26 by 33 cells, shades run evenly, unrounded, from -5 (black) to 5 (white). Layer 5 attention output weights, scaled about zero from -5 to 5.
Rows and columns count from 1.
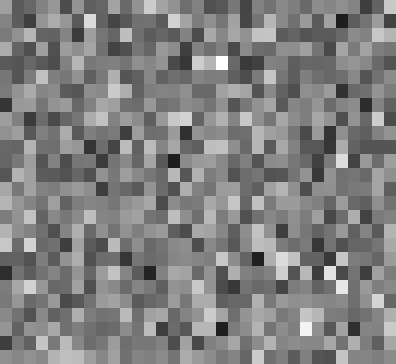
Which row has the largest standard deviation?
20
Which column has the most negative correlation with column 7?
32
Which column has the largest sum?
18
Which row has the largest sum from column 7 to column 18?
9
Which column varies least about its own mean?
12
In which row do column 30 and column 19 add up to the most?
5
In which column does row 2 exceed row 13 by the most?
8
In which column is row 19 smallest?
22
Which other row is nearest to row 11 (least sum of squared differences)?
15
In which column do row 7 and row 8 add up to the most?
10
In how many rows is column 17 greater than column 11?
16
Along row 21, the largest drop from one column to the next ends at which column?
30
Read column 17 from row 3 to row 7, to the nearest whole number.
-2 0 3 0 -1
